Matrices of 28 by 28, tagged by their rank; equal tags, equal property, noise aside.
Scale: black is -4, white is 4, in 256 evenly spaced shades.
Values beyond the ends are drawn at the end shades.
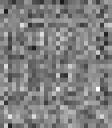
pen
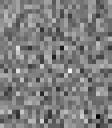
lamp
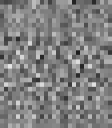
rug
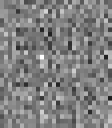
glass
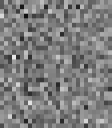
rug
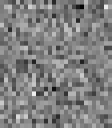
glass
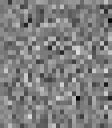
glass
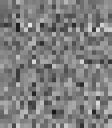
pen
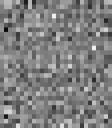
lamp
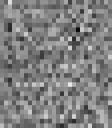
lamp
